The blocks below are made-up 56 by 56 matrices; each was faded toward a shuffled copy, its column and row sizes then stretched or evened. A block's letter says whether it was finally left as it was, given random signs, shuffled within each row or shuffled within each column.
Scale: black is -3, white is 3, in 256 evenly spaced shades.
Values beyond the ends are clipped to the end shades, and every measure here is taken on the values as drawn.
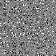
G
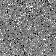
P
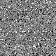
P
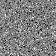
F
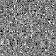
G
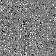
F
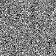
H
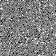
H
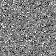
P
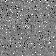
P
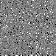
H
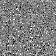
H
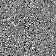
H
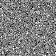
F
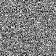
P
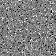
F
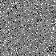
F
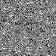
G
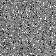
F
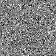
H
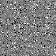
G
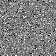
P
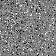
F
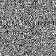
G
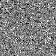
P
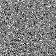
P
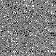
G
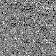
G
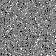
F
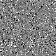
H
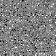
G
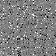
G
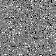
H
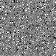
H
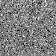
P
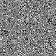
G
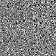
G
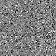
G
